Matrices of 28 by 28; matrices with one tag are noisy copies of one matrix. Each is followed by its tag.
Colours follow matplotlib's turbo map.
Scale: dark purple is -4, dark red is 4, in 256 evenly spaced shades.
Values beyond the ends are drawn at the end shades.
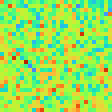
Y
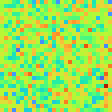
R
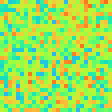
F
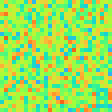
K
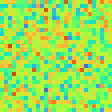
K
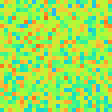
K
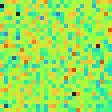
K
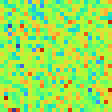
R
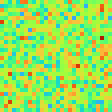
R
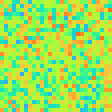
R
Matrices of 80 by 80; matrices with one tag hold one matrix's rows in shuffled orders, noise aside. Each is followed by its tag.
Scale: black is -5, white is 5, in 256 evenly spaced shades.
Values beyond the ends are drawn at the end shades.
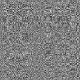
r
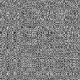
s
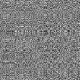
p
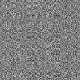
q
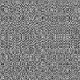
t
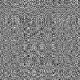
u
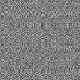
t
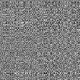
p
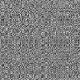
t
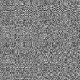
p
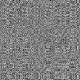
r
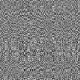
u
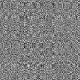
u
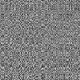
t
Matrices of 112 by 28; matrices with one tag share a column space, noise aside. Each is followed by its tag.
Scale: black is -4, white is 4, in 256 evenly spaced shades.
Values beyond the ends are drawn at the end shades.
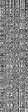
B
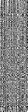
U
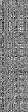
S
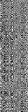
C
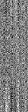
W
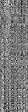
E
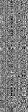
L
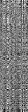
E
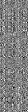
S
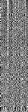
U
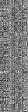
S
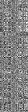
S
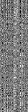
B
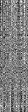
W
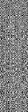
C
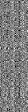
L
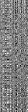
B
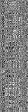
L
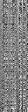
E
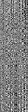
B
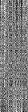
W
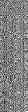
C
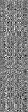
S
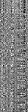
B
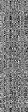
L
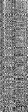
U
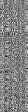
S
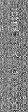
S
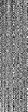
W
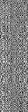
C
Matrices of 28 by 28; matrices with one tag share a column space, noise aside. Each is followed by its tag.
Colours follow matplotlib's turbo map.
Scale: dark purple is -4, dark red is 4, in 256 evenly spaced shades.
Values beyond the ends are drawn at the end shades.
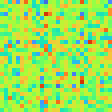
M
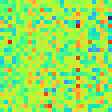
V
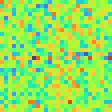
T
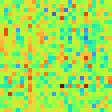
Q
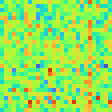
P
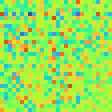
M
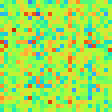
M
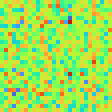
V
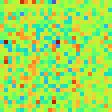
M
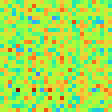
V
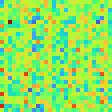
V
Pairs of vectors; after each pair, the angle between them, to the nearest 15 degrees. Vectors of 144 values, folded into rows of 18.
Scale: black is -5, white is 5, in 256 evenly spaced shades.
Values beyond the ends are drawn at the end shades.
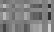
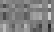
165 degrees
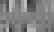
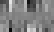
30 degrees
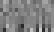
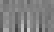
120 degrees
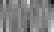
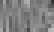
30 degrees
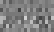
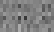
120 degrees
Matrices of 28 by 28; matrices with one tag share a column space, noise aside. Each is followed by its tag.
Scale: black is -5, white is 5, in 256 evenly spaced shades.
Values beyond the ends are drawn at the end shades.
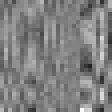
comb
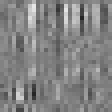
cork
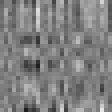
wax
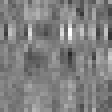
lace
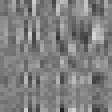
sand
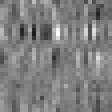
lace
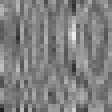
comb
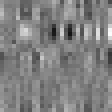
lace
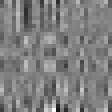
wax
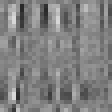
cork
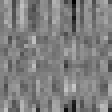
wax
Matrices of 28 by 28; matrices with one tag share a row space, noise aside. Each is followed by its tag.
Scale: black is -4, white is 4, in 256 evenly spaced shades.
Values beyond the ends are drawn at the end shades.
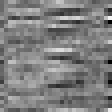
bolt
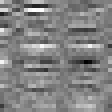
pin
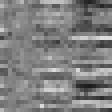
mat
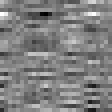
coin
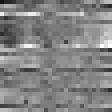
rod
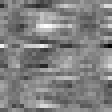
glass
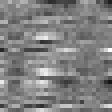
glass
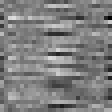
bolt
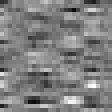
coin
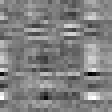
coin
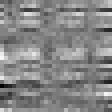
rod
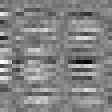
pin
